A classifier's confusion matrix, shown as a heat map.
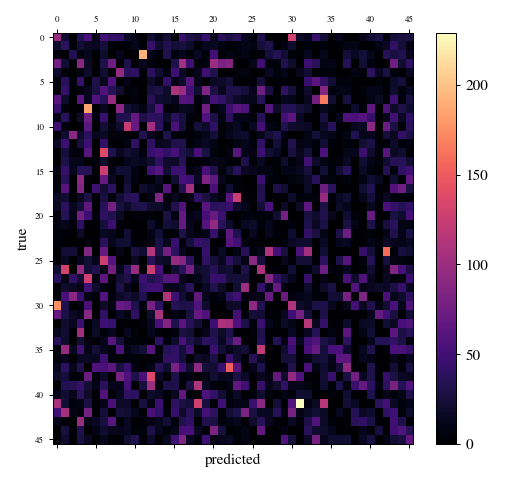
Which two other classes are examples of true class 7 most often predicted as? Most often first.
34, 33
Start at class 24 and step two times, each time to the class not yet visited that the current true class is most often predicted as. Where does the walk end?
1
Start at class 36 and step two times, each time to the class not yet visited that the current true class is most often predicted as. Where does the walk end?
22
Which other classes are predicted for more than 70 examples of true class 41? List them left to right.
0, 18, 26, 31, 34
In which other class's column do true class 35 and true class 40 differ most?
26
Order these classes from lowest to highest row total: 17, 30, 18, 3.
18, 17, 3, 30
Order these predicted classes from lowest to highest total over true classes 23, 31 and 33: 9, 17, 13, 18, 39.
39, 9, 17, 18, 13
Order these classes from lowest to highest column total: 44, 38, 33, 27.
38, 27, 33, 44
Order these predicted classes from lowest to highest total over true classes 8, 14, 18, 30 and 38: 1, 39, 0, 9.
39, 1, 9, 0
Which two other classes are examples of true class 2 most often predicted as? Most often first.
11, 20
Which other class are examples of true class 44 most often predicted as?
20
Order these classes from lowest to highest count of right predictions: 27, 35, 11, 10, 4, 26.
4, 11, 35, 10, 27, 26
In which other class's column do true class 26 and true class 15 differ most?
6
